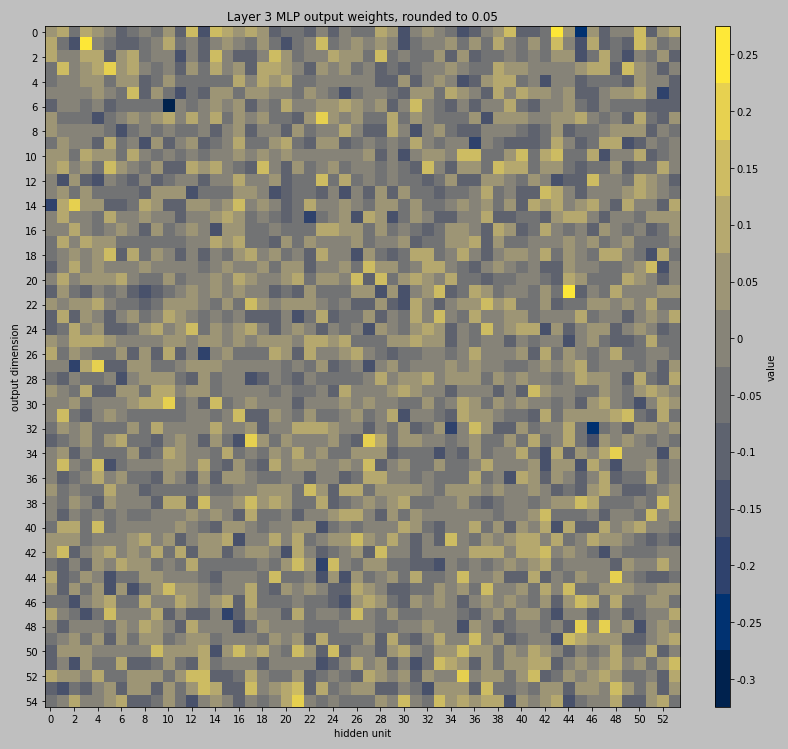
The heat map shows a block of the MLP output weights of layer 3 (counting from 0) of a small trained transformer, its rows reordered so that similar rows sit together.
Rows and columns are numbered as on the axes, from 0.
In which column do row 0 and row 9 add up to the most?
43
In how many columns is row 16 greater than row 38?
18
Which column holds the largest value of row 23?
33
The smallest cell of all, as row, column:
6, 10
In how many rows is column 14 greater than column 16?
19
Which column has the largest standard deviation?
45
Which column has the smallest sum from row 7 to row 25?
30
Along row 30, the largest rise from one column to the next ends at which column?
14
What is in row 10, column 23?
0
